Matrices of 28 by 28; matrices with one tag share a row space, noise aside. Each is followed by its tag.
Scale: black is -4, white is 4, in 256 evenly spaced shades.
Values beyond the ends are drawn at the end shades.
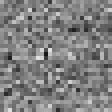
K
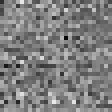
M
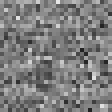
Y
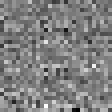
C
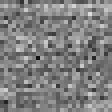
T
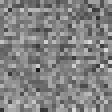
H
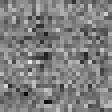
Y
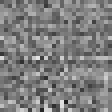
M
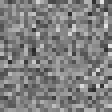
H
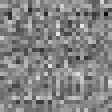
K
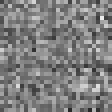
H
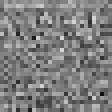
Y
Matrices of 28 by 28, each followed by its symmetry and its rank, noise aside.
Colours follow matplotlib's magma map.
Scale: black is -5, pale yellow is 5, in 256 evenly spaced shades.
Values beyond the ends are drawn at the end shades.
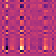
no symmetry, rank one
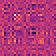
symmetric, rank three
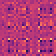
symmetric, rank one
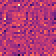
symmetric, rank two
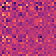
antisymmetric, rank two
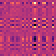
no symmetry, rank one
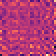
antisymmetric, rank two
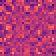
symmetric, rank two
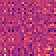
no symmetry, rank three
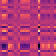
no symmetry, rank one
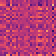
no symmetry, rank two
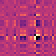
symmetric, rank one
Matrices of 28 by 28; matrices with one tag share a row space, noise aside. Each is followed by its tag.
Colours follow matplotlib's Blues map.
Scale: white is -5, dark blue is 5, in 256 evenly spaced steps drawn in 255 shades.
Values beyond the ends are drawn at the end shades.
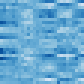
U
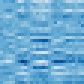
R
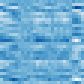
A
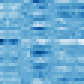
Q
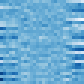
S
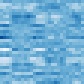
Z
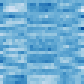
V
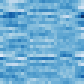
V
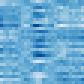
Q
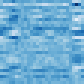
A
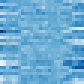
S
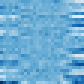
S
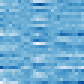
Q
